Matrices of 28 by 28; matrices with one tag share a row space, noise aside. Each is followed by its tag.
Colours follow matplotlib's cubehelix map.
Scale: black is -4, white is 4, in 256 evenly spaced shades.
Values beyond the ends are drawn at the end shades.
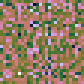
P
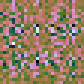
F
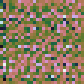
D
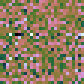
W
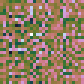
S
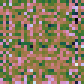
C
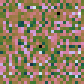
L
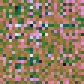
S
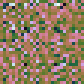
F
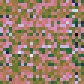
C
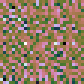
F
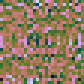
P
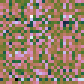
S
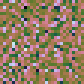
F
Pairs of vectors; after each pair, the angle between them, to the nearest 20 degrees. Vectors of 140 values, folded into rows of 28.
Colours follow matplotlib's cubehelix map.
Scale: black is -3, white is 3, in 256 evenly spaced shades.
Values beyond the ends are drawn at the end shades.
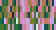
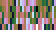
40 degrees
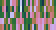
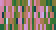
100 degrees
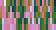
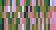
100 degrees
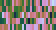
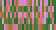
100 degrees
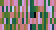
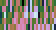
120 degrees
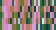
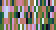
40 degrees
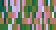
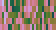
160 degrees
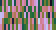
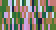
120 degrees
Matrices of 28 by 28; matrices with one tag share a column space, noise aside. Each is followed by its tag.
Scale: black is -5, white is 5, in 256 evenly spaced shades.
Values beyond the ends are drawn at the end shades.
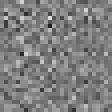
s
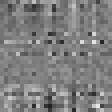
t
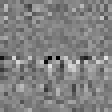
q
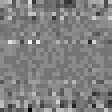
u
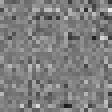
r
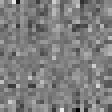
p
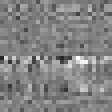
q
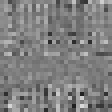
t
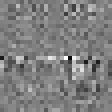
q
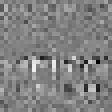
q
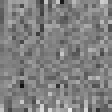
p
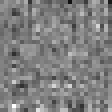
p
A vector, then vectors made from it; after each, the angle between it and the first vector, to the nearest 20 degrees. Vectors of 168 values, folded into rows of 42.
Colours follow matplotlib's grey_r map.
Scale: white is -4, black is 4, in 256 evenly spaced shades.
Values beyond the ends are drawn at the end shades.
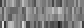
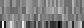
40 degrees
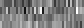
100 degrees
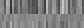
80 degrees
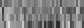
60 degrees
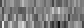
40 degrees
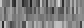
140 degrees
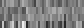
40 degrees
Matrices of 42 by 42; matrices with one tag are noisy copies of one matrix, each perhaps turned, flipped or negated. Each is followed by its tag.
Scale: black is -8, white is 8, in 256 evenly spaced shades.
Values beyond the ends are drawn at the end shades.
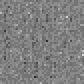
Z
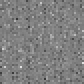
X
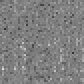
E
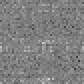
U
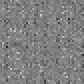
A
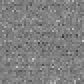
Z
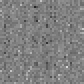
Z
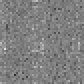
U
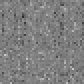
E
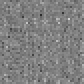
A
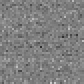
Z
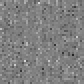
A
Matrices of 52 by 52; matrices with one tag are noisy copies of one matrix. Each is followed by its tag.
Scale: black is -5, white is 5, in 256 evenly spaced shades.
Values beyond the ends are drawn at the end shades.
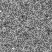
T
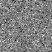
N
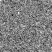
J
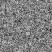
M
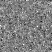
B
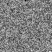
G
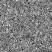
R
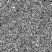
N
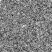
J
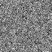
T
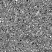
R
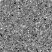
J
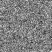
B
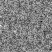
B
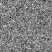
N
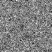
R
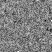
M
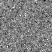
N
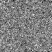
N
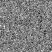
B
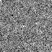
J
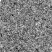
J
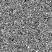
G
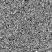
G
